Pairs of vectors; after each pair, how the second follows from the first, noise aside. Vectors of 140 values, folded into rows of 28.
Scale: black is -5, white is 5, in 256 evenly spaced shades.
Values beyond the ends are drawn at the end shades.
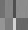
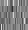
shuffled.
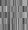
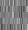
wrapped around, negated, partly zeroed.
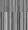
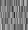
shuffled.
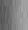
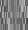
sign-scrambled.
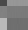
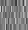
shuffled.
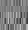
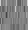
wrapped around, negated, partly zeroed.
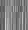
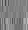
reversed, negated, partly zeroed.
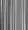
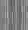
wrapped around, shrunk.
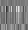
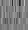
wrapped around, negated, partly zeroed.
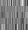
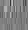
reversed, negated, partly zeroed.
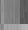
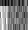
reversed, negated, scaled up.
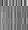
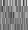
sign-scrambled.
